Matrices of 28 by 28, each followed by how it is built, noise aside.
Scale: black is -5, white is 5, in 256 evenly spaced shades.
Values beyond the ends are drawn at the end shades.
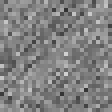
Hankel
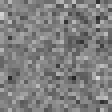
low rank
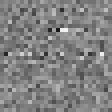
uneven rows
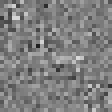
block diagonal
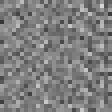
repeating rows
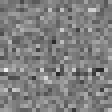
uneven rows
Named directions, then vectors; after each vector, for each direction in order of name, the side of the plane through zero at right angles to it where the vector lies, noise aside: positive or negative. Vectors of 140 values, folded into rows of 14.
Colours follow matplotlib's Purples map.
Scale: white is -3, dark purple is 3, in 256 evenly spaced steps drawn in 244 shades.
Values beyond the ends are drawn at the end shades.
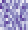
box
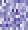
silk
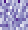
positive, positive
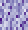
negative, negative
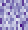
negative, negative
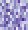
positive, positive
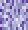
negative, negative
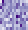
positive, negative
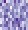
positive, positive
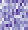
negative, positive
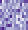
negative, positive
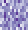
positive, positive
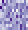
positive, negative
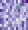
negative, negative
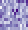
negative, positive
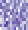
positive, positive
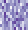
positive, positive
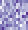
negative, positive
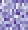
negative, positive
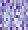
negative, negative
